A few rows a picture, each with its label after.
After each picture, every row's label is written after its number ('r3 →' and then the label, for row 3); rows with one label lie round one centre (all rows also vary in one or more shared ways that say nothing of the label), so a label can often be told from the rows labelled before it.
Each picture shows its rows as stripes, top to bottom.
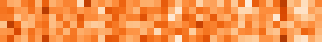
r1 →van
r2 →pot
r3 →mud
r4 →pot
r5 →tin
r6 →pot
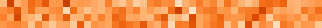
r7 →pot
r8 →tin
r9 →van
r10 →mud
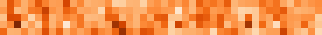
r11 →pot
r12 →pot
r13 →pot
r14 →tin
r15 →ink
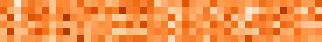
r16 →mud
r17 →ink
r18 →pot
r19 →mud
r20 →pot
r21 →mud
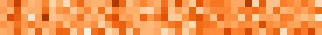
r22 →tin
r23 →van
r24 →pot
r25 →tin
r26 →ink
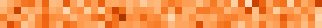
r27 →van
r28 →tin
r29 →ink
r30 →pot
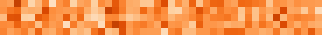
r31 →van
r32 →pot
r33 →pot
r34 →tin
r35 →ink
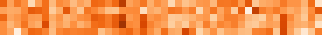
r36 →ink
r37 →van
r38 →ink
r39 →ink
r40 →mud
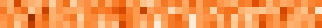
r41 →van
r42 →ink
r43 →tin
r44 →tin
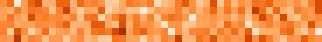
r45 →mud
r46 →van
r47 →tin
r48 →ink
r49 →ink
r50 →tin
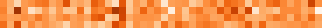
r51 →ink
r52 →ink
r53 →ink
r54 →tin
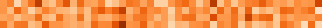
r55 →mud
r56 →ink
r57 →mud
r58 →ink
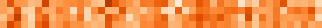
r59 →pot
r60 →ink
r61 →pot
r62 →pot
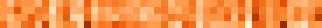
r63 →van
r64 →van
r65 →van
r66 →van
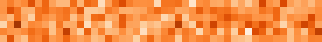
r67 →tin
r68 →pot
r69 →ink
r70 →tin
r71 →van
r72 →pot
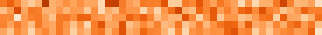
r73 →pot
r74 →tin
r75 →mud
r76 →ink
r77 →ink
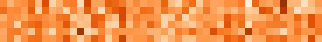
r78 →van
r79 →tin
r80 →ink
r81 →ink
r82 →mud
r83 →ink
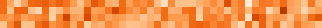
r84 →ink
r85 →van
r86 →van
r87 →pot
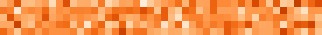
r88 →van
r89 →mud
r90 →pot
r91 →ink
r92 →ink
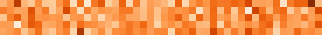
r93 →ink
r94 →van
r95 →tin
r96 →mud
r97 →mud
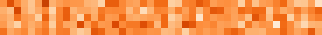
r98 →pot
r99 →van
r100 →van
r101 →mud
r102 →ink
